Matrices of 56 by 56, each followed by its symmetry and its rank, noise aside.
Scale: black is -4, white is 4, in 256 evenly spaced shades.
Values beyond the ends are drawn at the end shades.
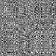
no symmetry, rank five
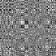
symmetric, rank three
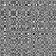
symmetric, rank three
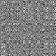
no symmetry, rank five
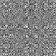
symmetric, rank five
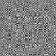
no symmetry, rank three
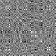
symmetric, rank five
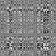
no symmetry, rank three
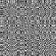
antisymmetric, rank four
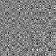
no symmetry, rank five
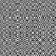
symmetric, rank three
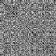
symmetric, rank five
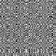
no symmetry, rank five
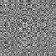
no symmetry, rank four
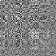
symmetric, rank five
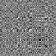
symmetric, rank five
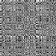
no symmetry, rank three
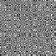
antisymmetric, rank four
